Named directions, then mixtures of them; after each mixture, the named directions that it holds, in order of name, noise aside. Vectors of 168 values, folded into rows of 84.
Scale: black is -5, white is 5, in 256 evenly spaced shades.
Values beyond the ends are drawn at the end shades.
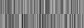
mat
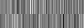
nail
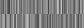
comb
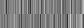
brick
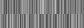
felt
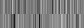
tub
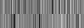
tub.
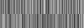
comb, mat, nail.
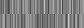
brick, comb, mat.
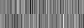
nail.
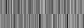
brick, felt, tub.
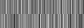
brick, nail.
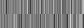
brick.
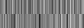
brick, tub.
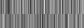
brick, comb, mat.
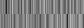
brick, felt, tub.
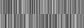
comb, felt, nail.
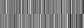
brick.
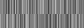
comb, felt.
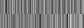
brick, tub.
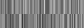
mat.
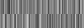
comb.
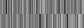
brick, felt, tub.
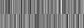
brick, comb, tub.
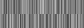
felt.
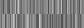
comb, tub.
